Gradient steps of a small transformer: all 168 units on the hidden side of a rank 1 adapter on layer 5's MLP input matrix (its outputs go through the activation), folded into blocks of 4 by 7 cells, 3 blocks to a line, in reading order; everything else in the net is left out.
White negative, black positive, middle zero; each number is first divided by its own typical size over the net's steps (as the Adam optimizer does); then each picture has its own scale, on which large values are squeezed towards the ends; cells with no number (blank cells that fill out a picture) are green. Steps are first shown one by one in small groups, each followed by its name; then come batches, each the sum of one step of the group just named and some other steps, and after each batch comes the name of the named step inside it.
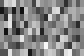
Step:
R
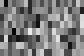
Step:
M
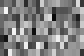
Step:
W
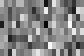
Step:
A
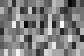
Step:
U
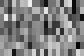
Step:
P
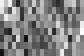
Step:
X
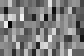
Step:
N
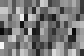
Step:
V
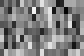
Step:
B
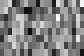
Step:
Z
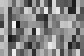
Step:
A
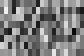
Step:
V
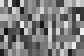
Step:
X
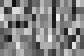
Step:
N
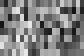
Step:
V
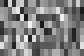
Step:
V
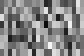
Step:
A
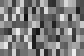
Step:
V
